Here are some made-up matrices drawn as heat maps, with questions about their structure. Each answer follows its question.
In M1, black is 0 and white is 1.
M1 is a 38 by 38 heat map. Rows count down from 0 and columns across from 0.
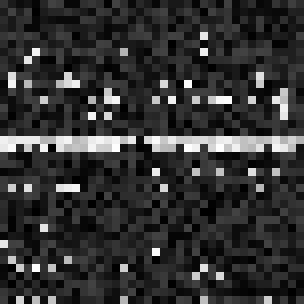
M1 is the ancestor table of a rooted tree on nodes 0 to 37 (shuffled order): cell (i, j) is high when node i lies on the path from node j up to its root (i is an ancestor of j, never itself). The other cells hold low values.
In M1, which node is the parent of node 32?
9
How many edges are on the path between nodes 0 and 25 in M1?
8
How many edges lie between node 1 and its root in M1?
6
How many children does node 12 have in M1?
4
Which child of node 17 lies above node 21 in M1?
18
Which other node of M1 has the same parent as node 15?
4
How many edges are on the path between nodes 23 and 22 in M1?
4
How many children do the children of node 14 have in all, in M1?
1
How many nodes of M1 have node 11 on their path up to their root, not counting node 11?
2
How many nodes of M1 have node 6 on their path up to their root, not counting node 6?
3
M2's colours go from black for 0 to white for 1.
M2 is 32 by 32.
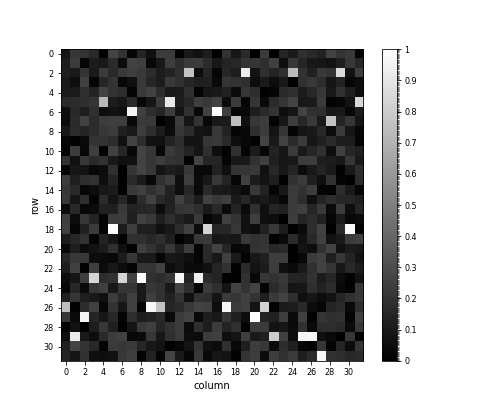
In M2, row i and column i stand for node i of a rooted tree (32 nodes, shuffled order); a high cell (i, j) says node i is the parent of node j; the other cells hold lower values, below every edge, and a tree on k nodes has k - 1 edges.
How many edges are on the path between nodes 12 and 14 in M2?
2
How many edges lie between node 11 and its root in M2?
5
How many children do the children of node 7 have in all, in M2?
3
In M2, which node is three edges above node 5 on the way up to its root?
6
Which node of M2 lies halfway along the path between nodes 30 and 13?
31
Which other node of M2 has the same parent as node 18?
28
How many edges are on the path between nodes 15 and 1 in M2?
7
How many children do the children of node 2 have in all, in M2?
4
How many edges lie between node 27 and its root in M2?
6
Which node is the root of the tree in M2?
23
